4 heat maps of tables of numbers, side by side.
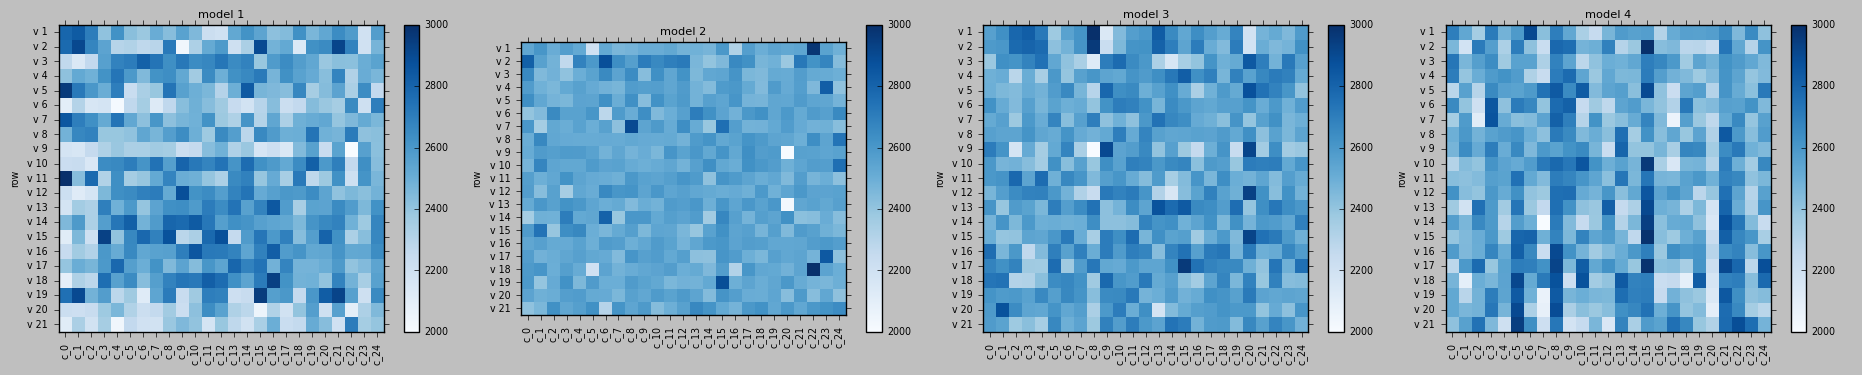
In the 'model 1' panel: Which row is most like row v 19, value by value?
v 2
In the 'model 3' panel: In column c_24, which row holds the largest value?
v 17
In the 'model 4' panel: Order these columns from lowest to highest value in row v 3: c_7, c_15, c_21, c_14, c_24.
c_7, c_24, c_14, c_21, c_15
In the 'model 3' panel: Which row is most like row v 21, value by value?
v 10
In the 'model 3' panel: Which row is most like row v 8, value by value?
v 6
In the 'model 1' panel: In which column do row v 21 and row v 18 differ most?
c_11
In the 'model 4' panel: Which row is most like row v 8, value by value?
v 11
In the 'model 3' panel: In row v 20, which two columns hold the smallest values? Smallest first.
c_13, c_8
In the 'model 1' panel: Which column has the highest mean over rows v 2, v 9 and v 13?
c_21
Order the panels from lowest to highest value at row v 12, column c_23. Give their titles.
model 4, model 1, model 2, model 3
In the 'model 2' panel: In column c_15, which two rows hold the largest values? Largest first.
v 19, v 7
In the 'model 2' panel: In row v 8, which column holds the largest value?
c_24
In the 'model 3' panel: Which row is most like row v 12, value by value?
v 3
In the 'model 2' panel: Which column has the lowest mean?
c_20
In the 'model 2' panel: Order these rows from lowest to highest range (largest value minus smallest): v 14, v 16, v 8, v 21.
v 16, v 8, v 21, v 14
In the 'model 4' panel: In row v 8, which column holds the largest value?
c_21
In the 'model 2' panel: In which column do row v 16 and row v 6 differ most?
c_6
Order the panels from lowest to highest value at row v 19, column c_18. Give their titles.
model 1, model 4, model 2, model 3
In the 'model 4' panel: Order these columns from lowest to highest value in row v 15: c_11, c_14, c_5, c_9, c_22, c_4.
c_14, c_4, c_9, c_11, c_22, c_5
